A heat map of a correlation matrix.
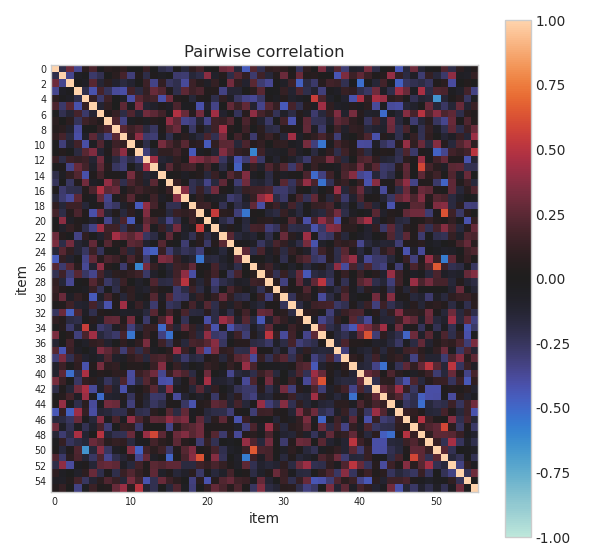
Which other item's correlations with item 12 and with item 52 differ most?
33
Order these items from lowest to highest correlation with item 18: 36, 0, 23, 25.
25, 23, 0, 36
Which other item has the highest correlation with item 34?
4
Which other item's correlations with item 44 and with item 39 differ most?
48
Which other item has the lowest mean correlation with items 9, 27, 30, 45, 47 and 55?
2
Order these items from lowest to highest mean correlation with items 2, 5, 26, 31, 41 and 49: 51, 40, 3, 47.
3, 40, 51, 47
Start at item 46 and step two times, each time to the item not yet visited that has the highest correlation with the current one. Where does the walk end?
13
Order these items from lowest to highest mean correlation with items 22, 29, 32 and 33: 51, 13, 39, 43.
51, 43, 13, 39
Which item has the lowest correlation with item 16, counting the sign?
43
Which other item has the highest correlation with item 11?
55
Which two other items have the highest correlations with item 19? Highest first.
51, 21
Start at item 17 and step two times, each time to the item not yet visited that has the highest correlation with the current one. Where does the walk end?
35
